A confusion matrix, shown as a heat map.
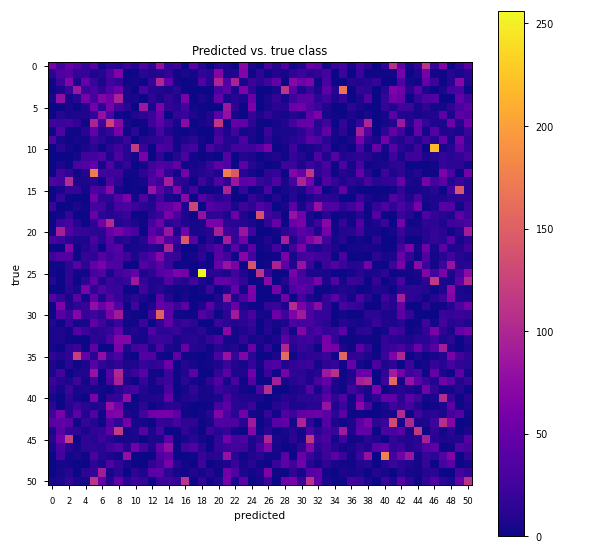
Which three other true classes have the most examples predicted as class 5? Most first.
13, 50, 7
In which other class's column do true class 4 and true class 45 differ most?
2
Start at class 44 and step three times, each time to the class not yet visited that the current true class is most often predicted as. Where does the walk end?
34
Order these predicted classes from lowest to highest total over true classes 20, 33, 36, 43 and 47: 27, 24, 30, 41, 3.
3, 27, 24, 41, 30
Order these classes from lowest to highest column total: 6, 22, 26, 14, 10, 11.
10, 11, 26, 6, 22, 14
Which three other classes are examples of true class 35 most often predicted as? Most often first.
28, 3, 42
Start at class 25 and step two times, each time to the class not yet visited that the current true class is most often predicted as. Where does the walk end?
29
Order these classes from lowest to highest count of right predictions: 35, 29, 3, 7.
3, 29, 7, 35
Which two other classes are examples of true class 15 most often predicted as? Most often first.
49, 21
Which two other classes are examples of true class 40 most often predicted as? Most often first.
47, 9
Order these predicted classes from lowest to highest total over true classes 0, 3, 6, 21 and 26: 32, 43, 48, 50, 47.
43, 48, 47, 50, 32
